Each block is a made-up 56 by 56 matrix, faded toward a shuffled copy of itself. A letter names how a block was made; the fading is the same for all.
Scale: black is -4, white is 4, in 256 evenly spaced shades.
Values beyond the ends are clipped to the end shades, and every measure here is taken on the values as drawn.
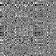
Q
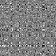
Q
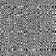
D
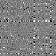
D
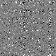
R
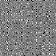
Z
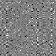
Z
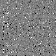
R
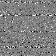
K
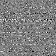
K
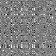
D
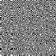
Q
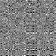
Q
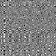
D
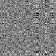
Q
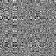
D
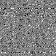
K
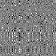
D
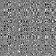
D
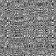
Q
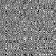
Q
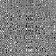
Z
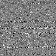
K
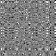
D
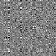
Q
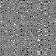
Z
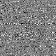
K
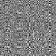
Q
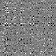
Z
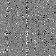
R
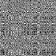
Q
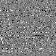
K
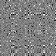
D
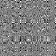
D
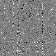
R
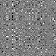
Z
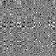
D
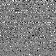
K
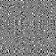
Z
